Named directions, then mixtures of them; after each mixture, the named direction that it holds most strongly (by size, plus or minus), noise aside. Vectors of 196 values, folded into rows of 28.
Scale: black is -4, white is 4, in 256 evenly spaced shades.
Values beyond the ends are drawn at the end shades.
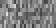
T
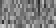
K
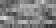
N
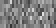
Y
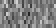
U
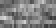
N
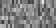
K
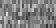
T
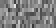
T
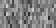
U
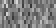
U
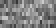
N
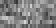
N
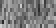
K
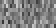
U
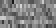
N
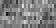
N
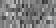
T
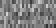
T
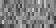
K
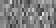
Y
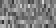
K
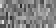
K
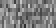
T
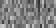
K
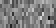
Y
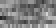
N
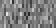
U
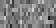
Y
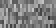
T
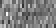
T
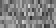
Y
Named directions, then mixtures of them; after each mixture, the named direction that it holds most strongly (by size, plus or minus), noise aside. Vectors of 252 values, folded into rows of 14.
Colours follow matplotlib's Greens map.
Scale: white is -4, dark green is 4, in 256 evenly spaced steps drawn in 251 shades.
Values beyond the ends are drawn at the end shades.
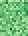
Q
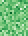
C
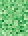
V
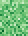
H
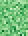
C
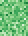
C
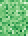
Q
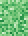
V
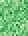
C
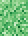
H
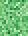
Q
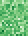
H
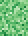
C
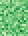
V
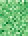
Q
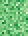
Q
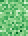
Q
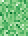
C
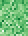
H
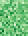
H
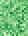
V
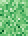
H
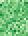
Q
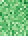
C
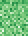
H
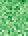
C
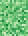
V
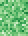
V
